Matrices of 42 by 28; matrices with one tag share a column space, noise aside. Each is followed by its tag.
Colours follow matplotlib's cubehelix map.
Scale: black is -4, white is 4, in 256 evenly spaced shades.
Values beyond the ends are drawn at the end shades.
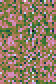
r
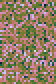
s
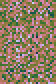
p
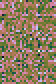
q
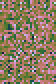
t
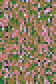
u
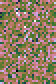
p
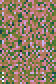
r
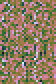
s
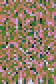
u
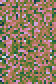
r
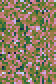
u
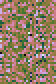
q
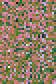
p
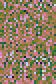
s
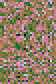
q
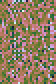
u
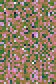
p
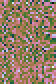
p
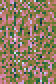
u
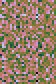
q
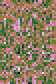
u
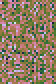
t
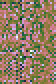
t
